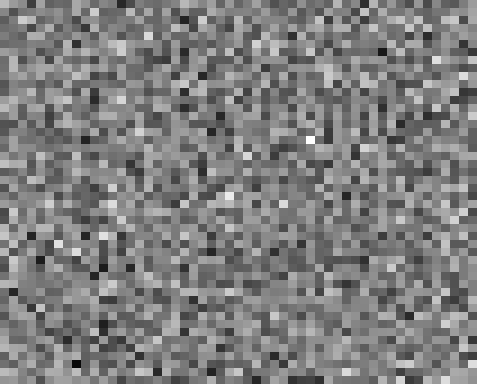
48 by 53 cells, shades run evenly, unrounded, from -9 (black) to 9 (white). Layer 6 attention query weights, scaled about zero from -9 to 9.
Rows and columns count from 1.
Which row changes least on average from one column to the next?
41
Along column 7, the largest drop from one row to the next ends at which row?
32
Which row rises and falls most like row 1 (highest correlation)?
21
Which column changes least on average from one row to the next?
3
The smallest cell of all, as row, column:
46, 9
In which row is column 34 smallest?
31
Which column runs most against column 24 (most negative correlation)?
16
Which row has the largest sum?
26
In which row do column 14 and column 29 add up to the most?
6
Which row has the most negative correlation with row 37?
34
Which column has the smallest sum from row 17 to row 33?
10
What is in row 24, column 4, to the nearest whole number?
-1
